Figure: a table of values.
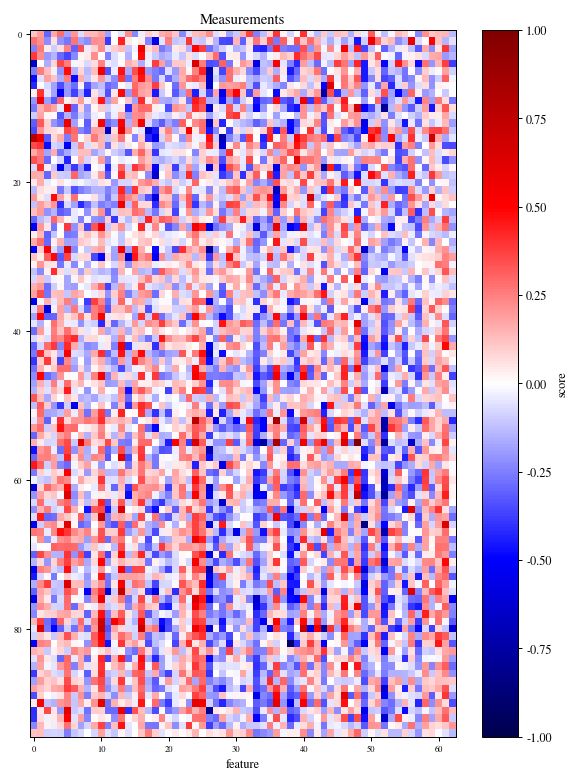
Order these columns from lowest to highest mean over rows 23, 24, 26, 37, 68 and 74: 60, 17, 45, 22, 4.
17, 4, 45, 22, 60
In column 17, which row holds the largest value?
25
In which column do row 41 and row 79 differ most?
19
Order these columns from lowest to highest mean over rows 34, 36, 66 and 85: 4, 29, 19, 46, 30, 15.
29, 19, 30, 4, 15, 46
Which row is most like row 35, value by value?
83
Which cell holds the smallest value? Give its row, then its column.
82, 38
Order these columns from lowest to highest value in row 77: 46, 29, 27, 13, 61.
27, 13, 29, 61, 46
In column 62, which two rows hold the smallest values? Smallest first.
80, 76
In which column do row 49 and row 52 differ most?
36
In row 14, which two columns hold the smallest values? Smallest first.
28, 18
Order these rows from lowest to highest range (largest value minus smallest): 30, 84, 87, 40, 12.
40, 87, 84, 30, 12
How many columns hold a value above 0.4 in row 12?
4
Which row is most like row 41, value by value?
69
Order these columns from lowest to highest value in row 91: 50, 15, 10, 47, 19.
50, 19, 10, 47, 15
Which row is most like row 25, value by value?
39
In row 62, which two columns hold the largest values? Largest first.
48, 5
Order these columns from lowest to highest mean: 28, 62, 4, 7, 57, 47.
57, 28, 62, 47, 4, 7
